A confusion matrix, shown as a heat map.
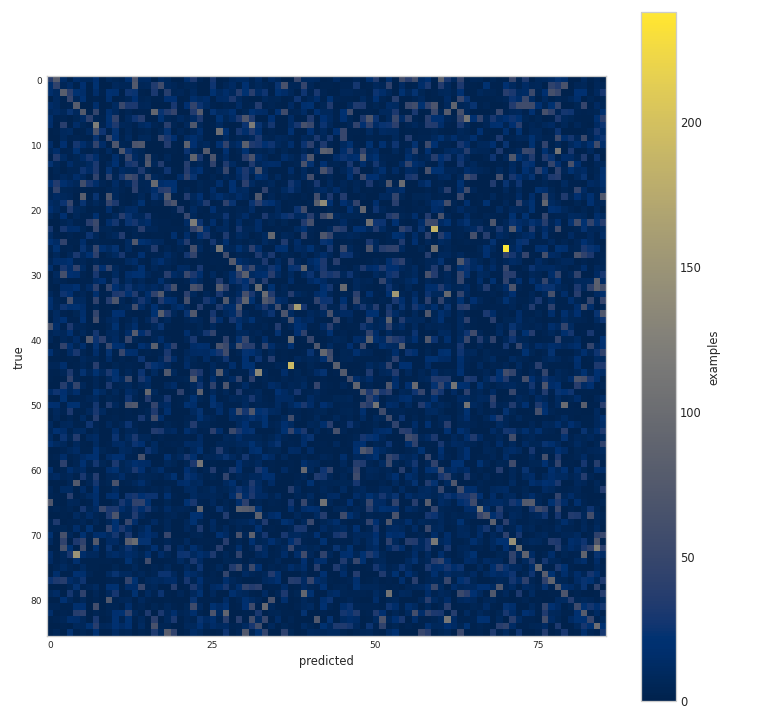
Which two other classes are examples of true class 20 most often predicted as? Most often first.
48, 39
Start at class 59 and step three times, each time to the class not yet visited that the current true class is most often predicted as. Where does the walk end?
13
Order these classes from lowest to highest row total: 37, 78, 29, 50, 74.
74, 37, 78, 29, 50
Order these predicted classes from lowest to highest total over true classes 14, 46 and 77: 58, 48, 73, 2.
48, 2, 58, 73
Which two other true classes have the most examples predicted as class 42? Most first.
19, 65
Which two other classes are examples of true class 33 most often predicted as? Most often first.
53, 61
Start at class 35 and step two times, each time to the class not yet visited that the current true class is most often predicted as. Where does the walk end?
0
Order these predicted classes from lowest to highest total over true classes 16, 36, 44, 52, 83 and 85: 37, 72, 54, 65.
65, 72, 54, 37
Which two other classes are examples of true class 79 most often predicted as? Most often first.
52, 39
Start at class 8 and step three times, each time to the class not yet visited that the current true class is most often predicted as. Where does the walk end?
31
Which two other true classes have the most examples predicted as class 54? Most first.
16, 41
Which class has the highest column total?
7
